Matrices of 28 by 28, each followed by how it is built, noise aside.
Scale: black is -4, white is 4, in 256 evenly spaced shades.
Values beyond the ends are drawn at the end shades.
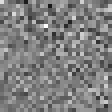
upper triangular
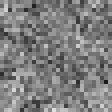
smooth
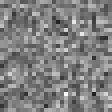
low rank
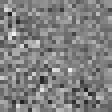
lower triangular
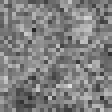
smooth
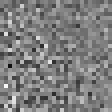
lower triangular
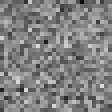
noise
